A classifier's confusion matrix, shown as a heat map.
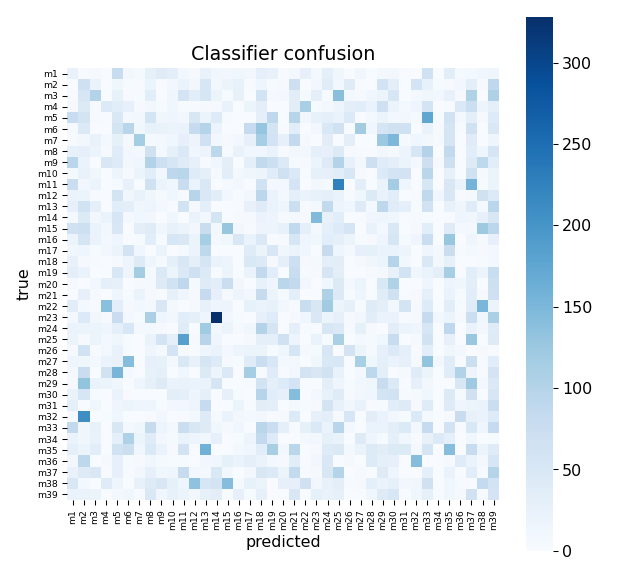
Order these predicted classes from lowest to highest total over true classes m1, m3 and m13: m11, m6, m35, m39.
m6, m35, m11, m39
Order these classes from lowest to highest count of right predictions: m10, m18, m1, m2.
m1, m18, m2, m10
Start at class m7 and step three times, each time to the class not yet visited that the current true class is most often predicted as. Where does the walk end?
m24
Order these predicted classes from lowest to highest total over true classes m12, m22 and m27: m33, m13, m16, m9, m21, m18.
m16, m21, m9, m13, m18, m33
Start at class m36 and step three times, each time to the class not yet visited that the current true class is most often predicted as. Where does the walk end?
m39
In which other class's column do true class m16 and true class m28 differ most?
m5
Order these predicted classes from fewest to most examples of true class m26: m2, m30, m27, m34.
m34, m27, m30, m2
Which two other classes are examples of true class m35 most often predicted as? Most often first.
m13, m19
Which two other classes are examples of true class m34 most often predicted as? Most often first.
m6, m18
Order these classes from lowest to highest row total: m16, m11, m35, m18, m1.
m1, m18, m16, m11, m35
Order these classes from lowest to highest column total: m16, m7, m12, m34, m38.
m34, m16, m7, m38, m12
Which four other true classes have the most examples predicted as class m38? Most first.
m22, m15, m9, m12
